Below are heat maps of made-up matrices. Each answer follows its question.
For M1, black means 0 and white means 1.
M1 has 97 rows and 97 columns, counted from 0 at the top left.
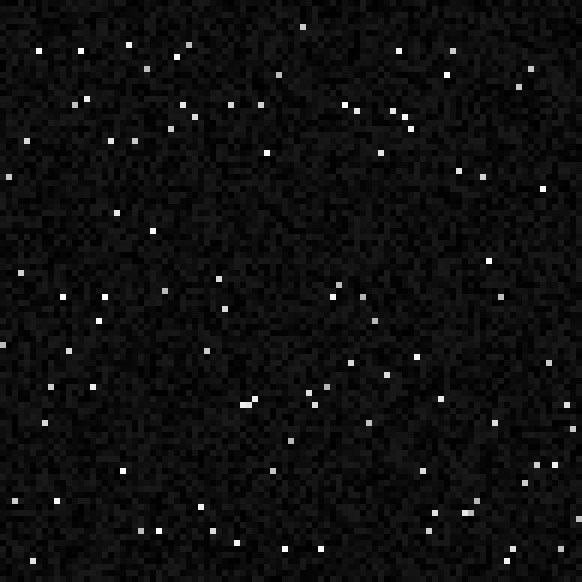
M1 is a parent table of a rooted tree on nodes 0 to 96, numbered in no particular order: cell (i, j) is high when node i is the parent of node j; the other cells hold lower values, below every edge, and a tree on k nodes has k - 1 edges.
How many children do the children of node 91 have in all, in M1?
8
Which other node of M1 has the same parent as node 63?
44
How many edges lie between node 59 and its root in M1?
7
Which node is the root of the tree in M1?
49
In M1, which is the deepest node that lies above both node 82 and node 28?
70
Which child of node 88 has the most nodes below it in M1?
23
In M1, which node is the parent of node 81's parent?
17
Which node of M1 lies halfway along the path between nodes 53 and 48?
8
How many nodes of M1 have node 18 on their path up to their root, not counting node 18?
5
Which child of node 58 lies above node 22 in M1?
11
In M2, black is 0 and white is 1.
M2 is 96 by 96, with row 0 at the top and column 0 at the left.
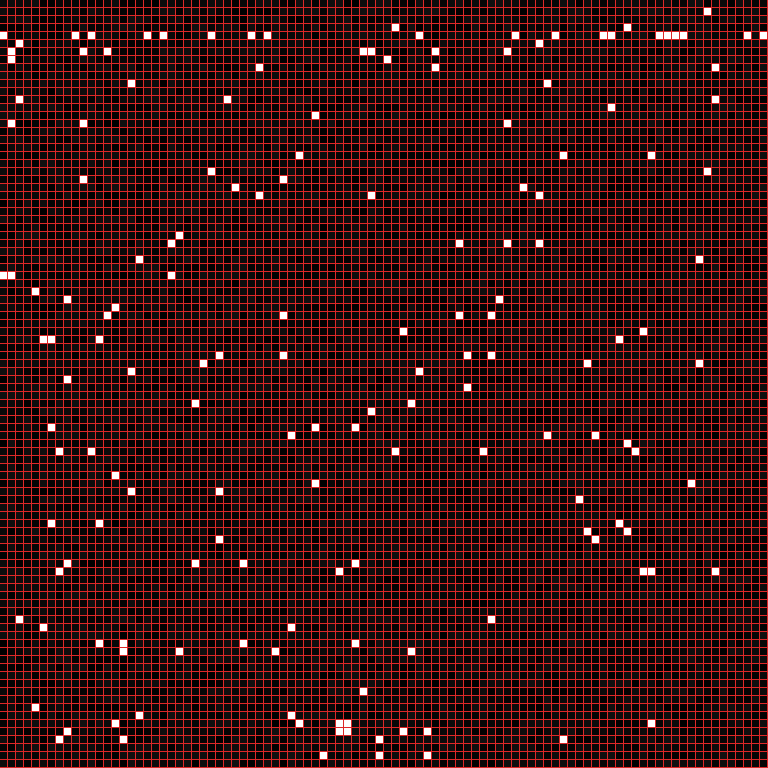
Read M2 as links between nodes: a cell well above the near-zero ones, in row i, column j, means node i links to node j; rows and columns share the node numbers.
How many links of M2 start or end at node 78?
5
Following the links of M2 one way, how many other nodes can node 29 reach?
5
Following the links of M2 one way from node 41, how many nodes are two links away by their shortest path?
6
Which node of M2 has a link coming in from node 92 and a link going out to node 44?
node 70
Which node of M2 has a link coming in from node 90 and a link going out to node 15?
node 81
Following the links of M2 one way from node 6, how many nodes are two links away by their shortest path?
10
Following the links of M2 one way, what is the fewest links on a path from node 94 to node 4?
5
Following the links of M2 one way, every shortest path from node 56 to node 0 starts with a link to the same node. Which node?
node 7
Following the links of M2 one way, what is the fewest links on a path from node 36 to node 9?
2
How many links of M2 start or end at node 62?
2
